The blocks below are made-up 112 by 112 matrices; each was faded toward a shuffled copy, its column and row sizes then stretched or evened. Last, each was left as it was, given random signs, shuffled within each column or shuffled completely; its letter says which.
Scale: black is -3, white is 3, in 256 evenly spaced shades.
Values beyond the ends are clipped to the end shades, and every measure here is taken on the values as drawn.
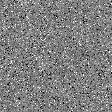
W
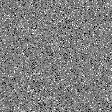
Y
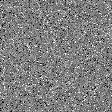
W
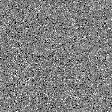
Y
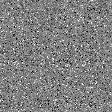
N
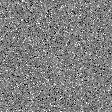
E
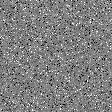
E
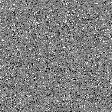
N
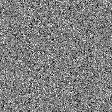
W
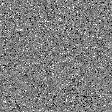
N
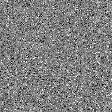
Y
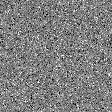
E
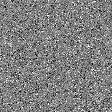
W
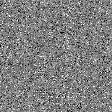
Y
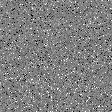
E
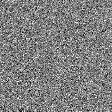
Y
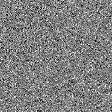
Y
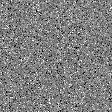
W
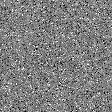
E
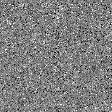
N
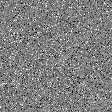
E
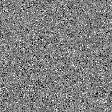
Y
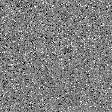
N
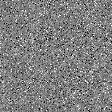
Y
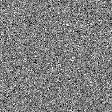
N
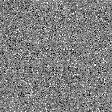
Y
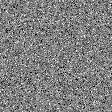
E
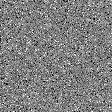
E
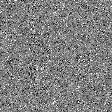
N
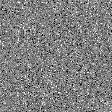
Y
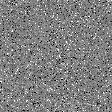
W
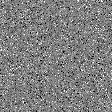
W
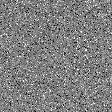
W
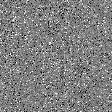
W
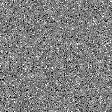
Y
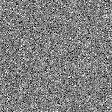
W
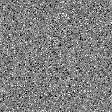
Y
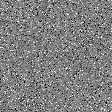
E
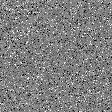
E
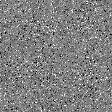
N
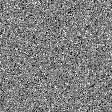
E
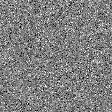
W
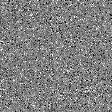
N
